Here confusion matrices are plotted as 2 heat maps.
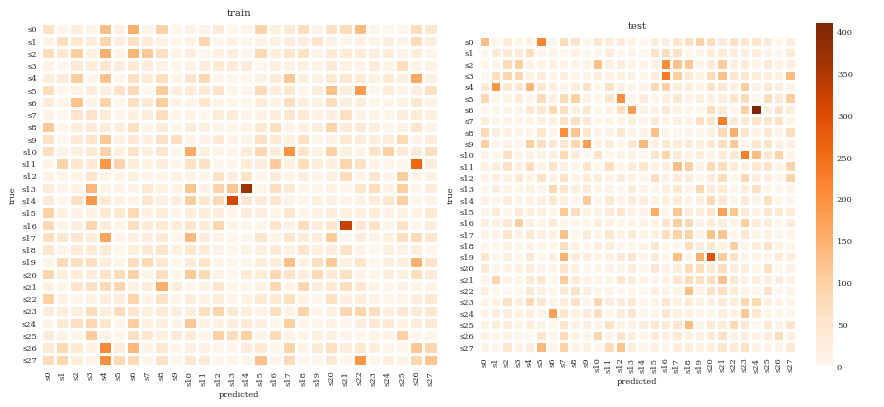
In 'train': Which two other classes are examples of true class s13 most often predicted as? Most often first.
s14, s3
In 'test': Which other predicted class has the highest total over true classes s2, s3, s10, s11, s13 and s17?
s16
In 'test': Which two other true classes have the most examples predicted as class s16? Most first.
s3, s2
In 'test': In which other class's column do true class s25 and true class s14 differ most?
s18
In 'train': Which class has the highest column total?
s4
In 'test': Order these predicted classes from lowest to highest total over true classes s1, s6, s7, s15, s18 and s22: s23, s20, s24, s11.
s11, s23, s20, s24
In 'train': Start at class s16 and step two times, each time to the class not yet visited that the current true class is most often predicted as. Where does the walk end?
s8
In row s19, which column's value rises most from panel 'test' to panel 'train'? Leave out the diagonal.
s26
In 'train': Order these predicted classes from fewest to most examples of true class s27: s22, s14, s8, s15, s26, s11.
s14, s11, s8, s26, s15, s22
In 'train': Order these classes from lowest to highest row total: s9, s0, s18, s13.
s18, s9, s0, s13
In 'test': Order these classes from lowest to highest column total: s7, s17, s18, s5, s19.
s19, s5, s18, s17, s7
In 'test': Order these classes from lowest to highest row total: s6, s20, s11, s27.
s20, s27, s11, s6
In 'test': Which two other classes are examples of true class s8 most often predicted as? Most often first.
s7, s22
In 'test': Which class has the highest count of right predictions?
s9
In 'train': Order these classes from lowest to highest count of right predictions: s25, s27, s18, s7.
s7, s18, s25, s27
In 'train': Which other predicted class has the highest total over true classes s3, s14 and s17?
s13
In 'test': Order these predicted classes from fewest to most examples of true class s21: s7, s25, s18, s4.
s25, s4, s18, s7
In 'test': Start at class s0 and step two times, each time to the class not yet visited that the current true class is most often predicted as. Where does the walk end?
s12
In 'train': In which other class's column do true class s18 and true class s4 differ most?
s26
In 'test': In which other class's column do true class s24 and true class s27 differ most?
s6
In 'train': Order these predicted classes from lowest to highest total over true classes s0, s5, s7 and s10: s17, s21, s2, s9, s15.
s9, s2, s21, s15, s17
